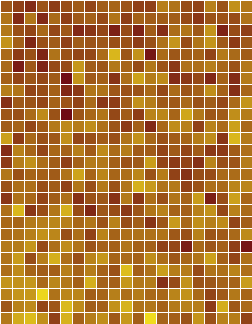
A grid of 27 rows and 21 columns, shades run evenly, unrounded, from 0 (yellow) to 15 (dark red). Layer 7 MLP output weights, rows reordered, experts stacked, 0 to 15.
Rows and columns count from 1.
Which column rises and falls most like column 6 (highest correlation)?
2
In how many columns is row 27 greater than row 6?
6
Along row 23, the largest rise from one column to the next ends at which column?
12
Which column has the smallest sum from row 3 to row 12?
18
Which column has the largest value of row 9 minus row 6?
7
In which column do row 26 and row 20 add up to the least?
11
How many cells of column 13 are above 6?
23
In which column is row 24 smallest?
8
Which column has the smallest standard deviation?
9
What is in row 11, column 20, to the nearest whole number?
4
